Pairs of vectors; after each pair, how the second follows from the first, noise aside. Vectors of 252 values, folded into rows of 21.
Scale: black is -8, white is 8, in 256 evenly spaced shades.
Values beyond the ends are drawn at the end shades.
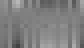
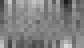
reversed, scaled up.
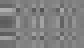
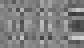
reversed, scaled up.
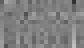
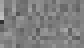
wrapped around.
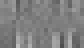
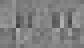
wrapped around, negated.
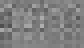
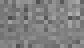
wrapped around, negated.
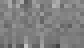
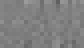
reversed, negated, shrunk.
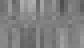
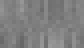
reversed, shrunk.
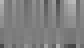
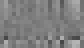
wrapped around.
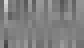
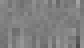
reversed, negated, shrunk.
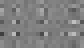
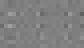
reversed, shrunk.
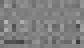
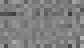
wrapped around.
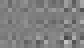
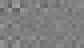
reversed, shrunk.
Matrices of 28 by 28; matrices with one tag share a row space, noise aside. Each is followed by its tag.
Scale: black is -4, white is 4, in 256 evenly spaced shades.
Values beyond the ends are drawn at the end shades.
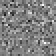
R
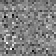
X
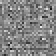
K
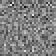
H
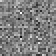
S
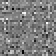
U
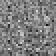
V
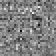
S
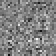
V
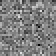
S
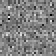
K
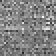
U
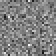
R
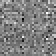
U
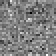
V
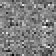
U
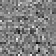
S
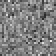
R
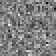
V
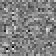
X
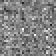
U
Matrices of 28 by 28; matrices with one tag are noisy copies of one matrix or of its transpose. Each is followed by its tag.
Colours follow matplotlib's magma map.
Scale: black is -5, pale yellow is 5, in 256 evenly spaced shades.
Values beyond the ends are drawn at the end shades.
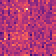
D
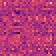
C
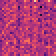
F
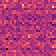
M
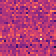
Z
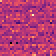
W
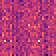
Z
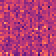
M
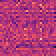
Z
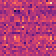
C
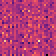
Z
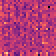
M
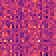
Z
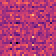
W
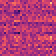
C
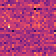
D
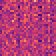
F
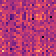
C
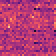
D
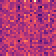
F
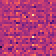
W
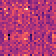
D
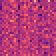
F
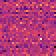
Z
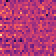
F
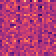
F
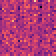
F
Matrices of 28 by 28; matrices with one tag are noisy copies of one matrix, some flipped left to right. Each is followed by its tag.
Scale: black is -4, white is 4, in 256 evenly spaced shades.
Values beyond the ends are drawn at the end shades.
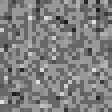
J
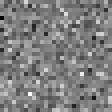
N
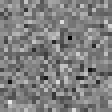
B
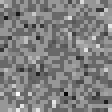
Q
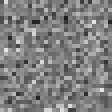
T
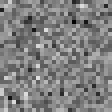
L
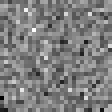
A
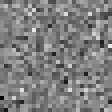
A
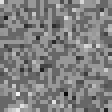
Q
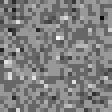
J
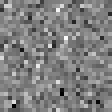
L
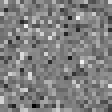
N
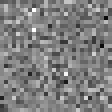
A
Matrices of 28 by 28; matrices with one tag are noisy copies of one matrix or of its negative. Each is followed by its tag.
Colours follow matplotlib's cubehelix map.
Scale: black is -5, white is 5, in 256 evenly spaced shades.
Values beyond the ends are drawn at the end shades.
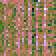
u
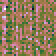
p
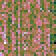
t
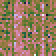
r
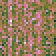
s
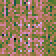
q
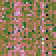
r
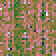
r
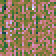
p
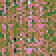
q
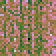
q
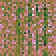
u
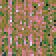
s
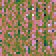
u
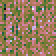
p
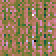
u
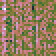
p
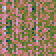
p
